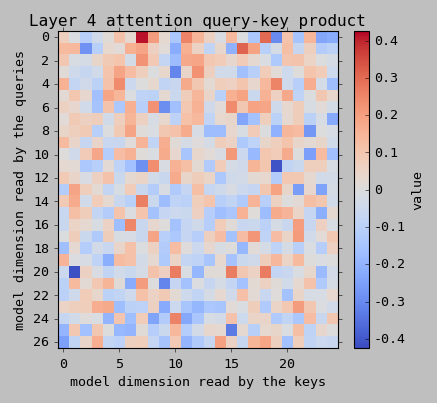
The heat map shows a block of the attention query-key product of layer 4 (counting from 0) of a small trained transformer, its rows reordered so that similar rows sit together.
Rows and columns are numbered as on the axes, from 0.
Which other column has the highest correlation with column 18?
15
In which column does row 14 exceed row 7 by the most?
17
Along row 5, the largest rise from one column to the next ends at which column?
4
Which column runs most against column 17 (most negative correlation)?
9
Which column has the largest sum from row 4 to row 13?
18
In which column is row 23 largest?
21
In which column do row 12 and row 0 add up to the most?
7
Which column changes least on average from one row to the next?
12
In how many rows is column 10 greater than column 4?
13
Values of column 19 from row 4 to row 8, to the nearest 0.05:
0.25 0.05 -0.05 -0.1 -0.2
